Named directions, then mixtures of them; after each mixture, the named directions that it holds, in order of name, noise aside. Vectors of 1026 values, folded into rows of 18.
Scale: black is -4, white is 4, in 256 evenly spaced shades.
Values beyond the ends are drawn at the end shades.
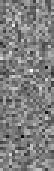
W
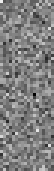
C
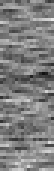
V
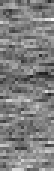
V.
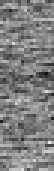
V.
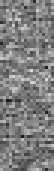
V, W.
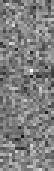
V, W.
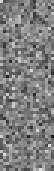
C, W.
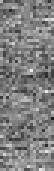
C, V, W.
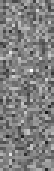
W.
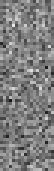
W.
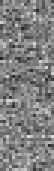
C, V, W.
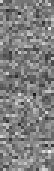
C, V, W.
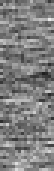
V.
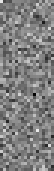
C.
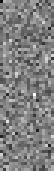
C.
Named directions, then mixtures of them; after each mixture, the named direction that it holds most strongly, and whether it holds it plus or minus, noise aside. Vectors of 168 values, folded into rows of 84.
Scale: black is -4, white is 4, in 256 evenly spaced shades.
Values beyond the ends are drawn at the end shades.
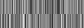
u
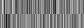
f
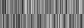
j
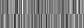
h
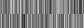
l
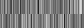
l, minus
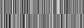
u, minus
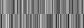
l, minus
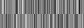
f, plus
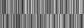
j, plus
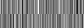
h, minus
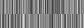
u, plus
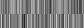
l, plus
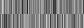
f, plus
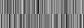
u, minus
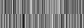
u, minus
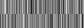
u, plus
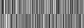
f, minus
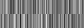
l, minus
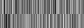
f, plus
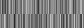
h, plus
